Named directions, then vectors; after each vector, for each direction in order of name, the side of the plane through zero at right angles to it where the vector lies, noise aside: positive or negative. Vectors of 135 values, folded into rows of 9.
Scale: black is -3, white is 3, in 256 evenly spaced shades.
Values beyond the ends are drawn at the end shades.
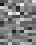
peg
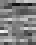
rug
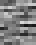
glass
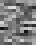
positive, negative, positive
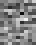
negative, positive, positive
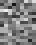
negative, positive, positive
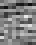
negative, negative, positive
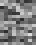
negative, negative, negative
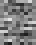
positive, negative, positive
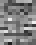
positive, negative, positive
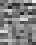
negative, positive, positive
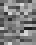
negative, positive, negative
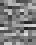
negative, positive, negative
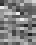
positive, positive, positive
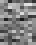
positive, negative, negative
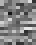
positive, negative, positive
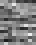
negative, negative, negative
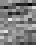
negative, negative, positive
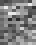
positive, positive, negative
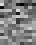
negative, negative, positive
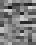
negative, positive, positive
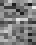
negative, positive, positive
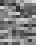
positive, positive, positive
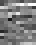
positive, positive, negative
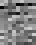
negative, negative, positive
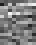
positive, positive, negative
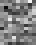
positive, negative, positive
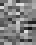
negative, positive, negative
